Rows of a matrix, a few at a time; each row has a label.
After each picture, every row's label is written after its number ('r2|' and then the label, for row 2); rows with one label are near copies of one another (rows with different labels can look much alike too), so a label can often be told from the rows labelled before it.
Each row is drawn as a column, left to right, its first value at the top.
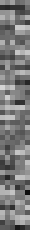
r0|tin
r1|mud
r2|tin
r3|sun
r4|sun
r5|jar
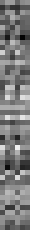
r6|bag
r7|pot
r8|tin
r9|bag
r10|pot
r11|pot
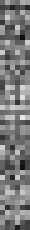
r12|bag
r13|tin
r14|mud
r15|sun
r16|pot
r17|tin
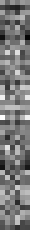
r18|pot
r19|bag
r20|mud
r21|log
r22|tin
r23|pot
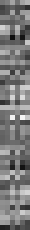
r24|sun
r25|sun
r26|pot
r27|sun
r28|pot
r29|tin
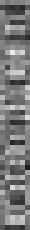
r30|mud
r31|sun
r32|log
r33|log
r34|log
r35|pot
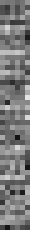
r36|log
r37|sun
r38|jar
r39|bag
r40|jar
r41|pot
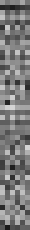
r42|tin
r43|sun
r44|mud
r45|log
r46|tin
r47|bag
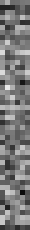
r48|log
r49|tin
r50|mud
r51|sun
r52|jar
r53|log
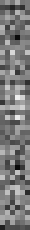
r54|sun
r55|tin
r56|log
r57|pot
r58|mud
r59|jar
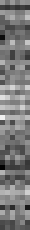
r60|pot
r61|mud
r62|tin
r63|mud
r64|mud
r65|tin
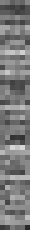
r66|sun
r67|log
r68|bag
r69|bag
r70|bag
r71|sun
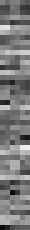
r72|sun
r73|sun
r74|jar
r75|jar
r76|bag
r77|bag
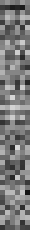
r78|log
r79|tin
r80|mud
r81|bag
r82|tin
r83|jar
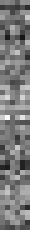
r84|mud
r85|pot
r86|sun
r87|bag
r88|pot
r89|tin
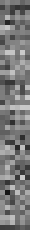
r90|sun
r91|jar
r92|log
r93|mud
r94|bag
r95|mud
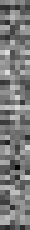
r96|log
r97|log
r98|tin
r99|mud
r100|sun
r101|bag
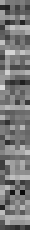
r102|tin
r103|log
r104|jar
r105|sun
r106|jar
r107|sun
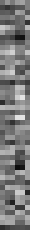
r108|sun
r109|log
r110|log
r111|pot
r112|pot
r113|jar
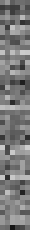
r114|bag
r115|mud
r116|sun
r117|sun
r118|jar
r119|bag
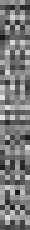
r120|pot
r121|log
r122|tin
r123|jar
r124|tin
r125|bag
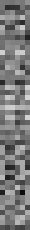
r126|jar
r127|mud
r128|mud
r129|log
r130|jar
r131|pot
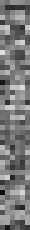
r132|jar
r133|sun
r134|mud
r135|tin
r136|tin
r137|sun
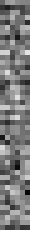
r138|bag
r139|log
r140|tin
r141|pot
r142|sun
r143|jar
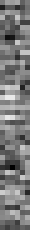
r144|mud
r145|pot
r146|pot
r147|tin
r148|bag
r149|jar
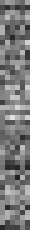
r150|sun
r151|tin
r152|pot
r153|mud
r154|bag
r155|tin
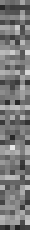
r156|log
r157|sun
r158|bag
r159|sun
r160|tin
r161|log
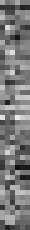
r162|tin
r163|sun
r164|log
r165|pot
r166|mud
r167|mud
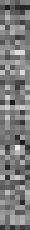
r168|sun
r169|mud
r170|sun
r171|bag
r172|log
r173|mud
